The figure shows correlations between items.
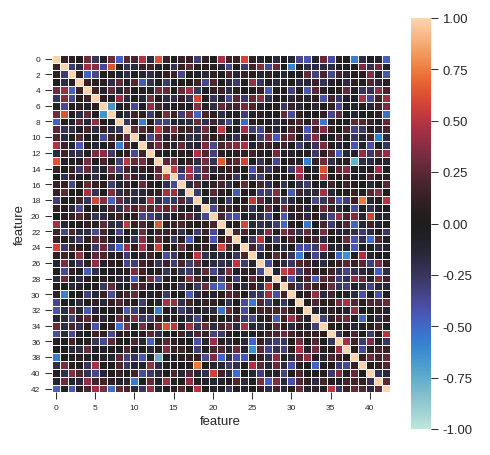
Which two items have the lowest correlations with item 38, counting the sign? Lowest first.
13, 0
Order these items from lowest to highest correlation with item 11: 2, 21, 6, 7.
2, 6, 7, 21
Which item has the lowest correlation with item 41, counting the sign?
10
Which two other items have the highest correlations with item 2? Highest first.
40, 32
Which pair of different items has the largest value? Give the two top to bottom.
18, 39
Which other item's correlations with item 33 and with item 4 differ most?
30
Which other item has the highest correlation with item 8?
5
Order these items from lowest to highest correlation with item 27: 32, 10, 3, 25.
3, 25, 32, 10
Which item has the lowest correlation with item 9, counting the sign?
32
